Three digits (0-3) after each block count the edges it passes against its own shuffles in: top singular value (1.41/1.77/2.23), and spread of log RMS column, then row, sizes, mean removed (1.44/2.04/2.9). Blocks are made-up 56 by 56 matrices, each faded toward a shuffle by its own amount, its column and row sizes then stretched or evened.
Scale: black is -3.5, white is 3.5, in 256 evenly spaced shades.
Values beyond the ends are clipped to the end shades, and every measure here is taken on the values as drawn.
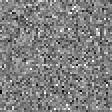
0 0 1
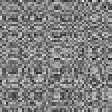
3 1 2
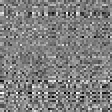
3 0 3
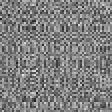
3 1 1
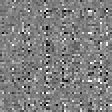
2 2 2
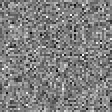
2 1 0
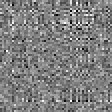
3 1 2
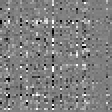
1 3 2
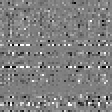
3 1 3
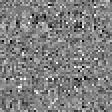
2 1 2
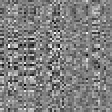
3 3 2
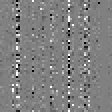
3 3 1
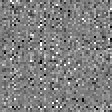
2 2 1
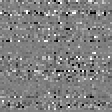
0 1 3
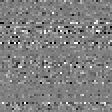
0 0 3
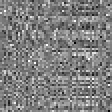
3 2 0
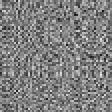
3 1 1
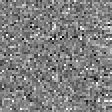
1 0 1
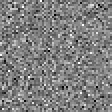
2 0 0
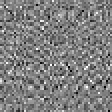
3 0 1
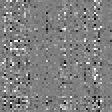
1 3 2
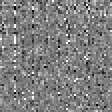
2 2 0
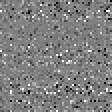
0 1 2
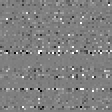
1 1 3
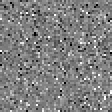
0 1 0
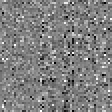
1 2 1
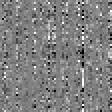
2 3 0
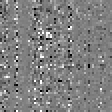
0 3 1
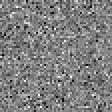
0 0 1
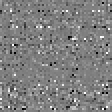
0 1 2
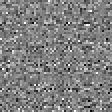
2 0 2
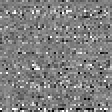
0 1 3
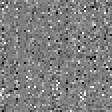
0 2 0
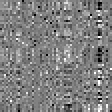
3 2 0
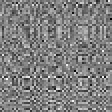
3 0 2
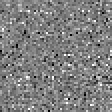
1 0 1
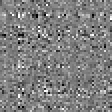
2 2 2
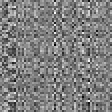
3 3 0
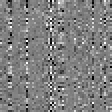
3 3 1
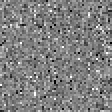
0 1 0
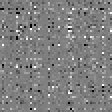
1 2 2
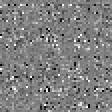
1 2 2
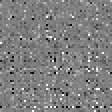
1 1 2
